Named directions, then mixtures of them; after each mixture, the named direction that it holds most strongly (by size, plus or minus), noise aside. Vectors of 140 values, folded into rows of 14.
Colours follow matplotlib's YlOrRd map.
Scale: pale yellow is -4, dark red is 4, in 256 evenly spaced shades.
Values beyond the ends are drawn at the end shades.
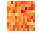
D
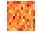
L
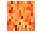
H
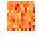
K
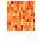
L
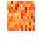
K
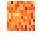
H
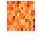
L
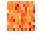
K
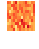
H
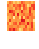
L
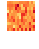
K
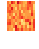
H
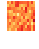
L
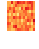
D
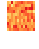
D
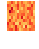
H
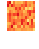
D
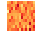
K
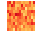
D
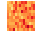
D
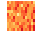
K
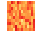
H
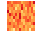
K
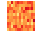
D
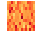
H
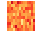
H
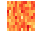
D
